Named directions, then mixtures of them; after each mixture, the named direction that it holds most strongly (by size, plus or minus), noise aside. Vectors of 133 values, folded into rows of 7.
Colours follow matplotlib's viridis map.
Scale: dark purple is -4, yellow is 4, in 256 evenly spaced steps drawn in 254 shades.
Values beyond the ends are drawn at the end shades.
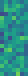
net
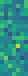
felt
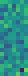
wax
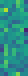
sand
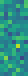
felt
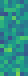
net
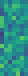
net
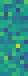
felt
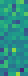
sand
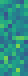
felt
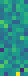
wax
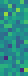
wax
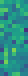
sand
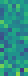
wax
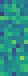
felt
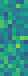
felt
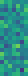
wax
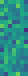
sand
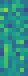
wax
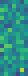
wax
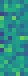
net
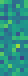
felt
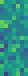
wax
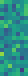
wax
